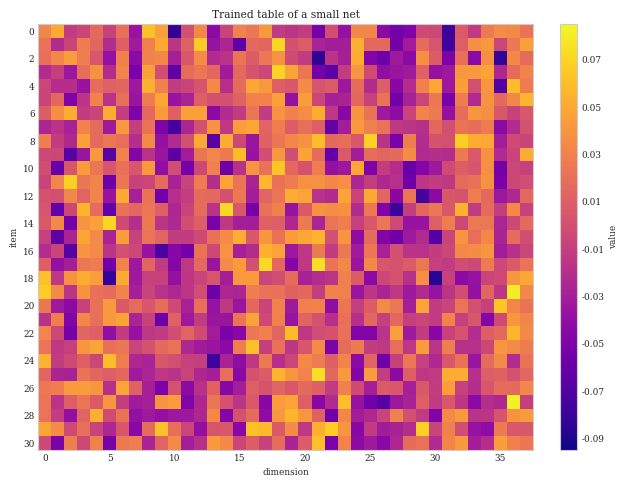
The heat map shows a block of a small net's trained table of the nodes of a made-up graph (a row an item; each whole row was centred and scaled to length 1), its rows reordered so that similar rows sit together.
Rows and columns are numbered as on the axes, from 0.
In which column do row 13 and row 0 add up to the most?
8
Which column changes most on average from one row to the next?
5
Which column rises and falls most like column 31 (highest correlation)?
23
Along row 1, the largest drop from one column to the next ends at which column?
13
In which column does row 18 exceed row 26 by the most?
15
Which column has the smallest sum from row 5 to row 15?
27
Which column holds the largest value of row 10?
18
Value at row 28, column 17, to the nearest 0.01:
-0.04
